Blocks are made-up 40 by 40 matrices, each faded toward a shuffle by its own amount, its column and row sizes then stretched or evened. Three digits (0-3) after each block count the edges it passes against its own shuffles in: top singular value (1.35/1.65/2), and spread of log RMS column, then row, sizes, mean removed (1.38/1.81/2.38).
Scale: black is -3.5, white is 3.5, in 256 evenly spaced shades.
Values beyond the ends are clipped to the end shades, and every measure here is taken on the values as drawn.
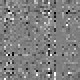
1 3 2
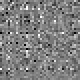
2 2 2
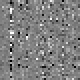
1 3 0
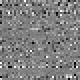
2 1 3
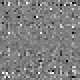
1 1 2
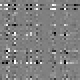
3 3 3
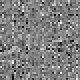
0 3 1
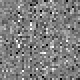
0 2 0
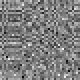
3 0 0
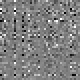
2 3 2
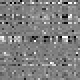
3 0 3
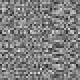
3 0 1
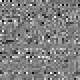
0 1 3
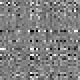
3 2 3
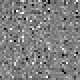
0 2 1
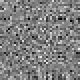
2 1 1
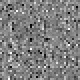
1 2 0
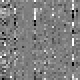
2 3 0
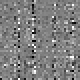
1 3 2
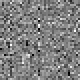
2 2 0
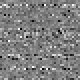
1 0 3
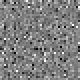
1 0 1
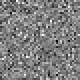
0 0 0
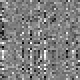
3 3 1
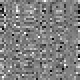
3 3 0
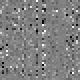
1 3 0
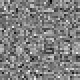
2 0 0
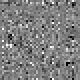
1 3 1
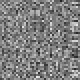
3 2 0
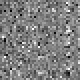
2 2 1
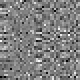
3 1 1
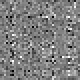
2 2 1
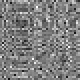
3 0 1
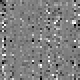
0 3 1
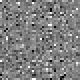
2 2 0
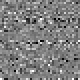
2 0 3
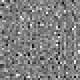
2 1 0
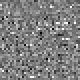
1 0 2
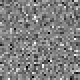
2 1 1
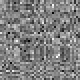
3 0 0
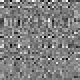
3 1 3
